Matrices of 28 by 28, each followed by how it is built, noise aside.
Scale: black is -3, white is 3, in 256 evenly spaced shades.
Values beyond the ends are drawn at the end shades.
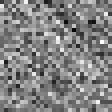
Toeplitz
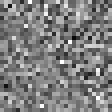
upper triangular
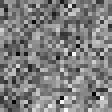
Hankel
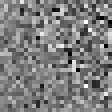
upper triangular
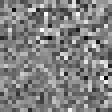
upper triangular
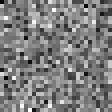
noise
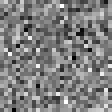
noise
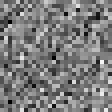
Hankel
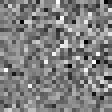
upper triangular
